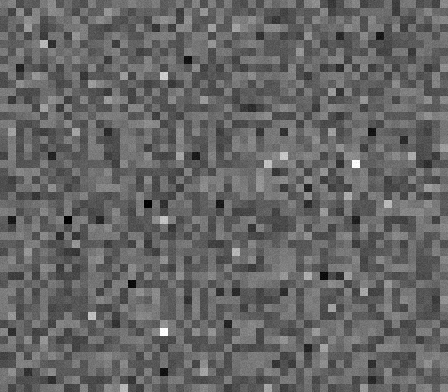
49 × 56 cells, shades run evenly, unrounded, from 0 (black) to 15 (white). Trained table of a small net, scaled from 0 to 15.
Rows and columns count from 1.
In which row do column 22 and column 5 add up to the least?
25
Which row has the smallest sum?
48
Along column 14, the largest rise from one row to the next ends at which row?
13
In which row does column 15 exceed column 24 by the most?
8
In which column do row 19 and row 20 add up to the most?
36
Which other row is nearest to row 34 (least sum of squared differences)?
14
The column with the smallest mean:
47
